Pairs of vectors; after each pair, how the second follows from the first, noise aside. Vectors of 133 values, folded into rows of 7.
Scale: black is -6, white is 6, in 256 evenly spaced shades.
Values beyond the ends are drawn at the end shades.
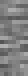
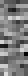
negated, scaled up.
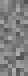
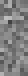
reversed, negated.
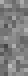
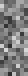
wrapped around, scaled up.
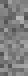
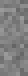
reversed, shrunk.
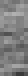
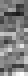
negated, scaled up.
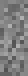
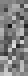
negated, scaled up.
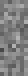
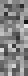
negated, scaled up.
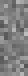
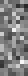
wrapped around, scaled up.
